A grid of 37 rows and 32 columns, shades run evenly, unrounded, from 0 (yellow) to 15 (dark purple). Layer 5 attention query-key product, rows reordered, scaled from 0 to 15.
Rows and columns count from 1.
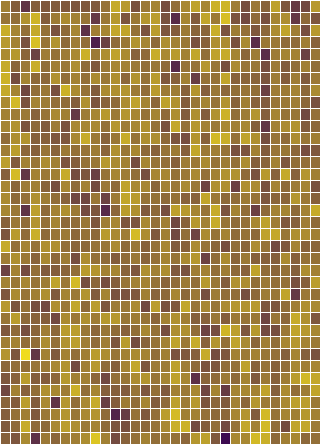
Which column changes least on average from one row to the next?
28
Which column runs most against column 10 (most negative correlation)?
4
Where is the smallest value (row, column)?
30, 3
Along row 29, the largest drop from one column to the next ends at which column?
13
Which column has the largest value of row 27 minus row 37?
27
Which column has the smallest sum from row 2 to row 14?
1
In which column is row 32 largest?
20
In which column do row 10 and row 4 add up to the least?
23
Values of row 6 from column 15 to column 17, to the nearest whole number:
8 7 8
